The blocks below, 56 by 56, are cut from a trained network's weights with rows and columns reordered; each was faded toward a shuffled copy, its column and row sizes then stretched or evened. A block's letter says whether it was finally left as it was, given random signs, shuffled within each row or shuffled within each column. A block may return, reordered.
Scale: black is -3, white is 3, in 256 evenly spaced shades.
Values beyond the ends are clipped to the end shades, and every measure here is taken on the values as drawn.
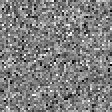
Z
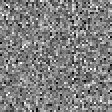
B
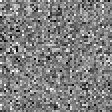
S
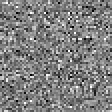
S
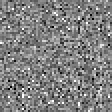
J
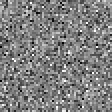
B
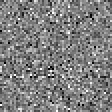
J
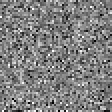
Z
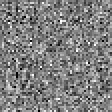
S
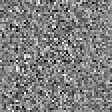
J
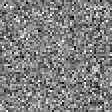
B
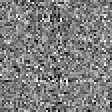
J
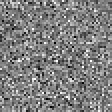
Z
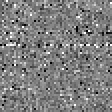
J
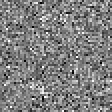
B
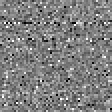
Z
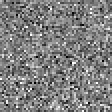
Z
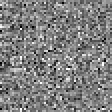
S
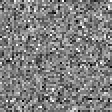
Z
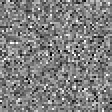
Z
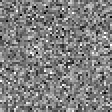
B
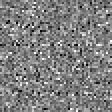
Z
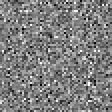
J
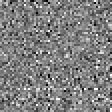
S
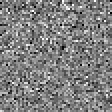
Z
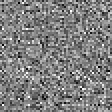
S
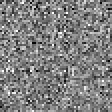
J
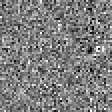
J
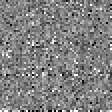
J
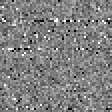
Z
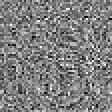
S
